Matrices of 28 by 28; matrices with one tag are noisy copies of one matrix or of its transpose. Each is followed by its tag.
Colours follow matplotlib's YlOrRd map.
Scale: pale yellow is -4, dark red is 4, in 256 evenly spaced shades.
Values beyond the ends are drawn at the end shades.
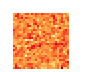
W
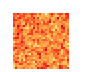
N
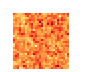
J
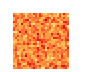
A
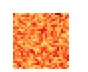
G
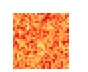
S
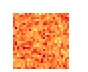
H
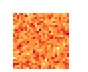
A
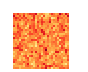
N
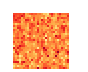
N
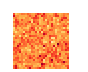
S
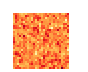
W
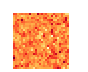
G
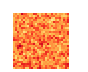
A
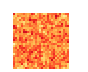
J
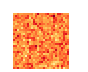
W
